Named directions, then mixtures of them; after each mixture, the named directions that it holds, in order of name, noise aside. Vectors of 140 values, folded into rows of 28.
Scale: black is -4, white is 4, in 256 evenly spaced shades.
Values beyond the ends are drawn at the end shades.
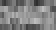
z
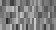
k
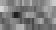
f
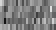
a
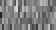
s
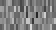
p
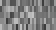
k.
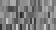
k.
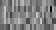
a, p.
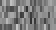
k.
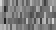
a.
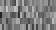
f, k, s.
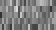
s.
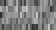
s, z.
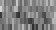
f, s.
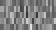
p.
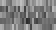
p, z.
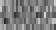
a, f, p.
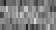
k, s, z.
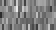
s.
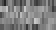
p, s, z.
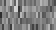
s.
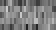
p, s, z.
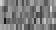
a.
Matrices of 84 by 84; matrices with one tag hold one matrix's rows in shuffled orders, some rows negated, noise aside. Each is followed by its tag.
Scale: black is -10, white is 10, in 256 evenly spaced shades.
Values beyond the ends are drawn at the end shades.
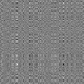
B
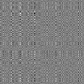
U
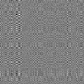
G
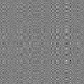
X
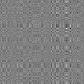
X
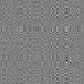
X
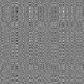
B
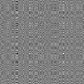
B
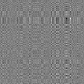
X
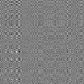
G
